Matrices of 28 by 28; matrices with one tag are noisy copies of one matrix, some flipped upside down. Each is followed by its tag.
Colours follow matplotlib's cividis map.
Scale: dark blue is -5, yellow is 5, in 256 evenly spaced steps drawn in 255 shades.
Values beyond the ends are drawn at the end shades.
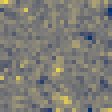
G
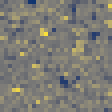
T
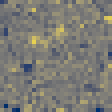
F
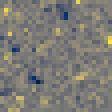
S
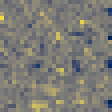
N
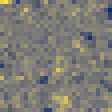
G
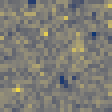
T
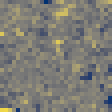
G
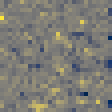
N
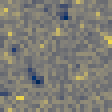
S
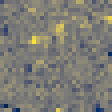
F
